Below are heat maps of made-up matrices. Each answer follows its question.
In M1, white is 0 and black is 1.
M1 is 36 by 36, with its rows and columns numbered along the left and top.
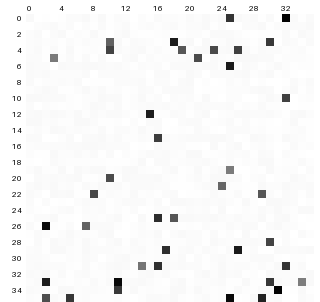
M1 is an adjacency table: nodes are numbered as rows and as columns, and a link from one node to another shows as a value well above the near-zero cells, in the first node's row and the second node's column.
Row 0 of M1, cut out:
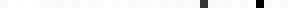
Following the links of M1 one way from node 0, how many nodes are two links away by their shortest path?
2
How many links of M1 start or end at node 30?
3
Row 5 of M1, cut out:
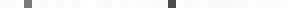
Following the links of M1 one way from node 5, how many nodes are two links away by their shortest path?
4
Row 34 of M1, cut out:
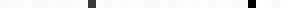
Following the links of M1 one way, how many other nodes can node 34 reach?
5
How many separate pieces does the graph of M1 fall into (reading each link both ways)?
5
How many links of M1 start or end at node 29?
4
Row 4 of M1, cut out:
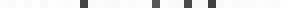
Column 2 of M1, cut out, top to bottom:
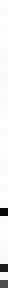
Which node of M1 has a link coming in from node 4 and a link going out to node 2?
node 26
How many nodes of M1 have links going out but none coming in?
9
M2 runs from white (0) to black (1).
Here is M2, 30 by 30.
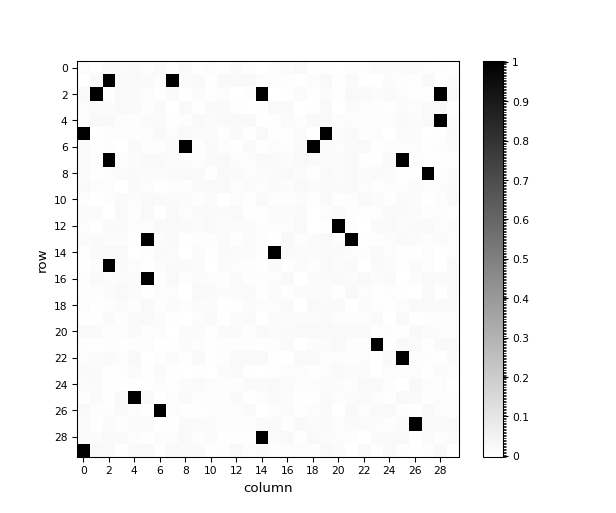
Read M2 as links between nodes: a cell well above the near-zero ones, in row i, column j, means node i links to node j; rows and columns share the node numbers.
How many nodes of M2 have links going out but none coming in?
5
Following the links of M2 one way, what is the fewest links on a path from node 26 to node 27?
3
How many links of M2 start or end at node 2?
6
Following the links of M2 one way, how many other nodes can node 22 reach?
8
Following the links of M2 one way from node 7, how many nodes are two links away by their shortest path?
4
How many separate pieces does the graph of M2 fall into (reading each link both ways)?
10
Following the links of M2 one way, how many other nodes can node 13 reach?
5
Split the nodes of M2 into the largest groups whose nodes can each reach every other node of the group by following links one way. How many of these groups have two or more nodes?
2
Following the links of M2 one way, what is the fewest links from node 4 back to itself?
8
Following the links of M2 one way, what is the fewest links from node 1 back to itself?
2
